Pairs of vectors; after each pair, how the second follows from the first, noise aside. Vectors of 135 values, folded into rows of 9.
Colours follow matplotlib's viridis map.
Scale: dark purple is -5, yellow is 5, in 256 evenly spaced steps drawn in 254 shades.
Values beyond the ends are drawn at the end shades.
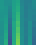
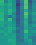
reversed, negated.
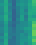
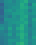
reversed, negated, shrunk.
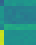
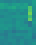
wrapped around, shrunk.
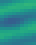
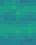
wrapped around, shrunk.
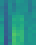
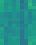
wrapped around, shrunk.
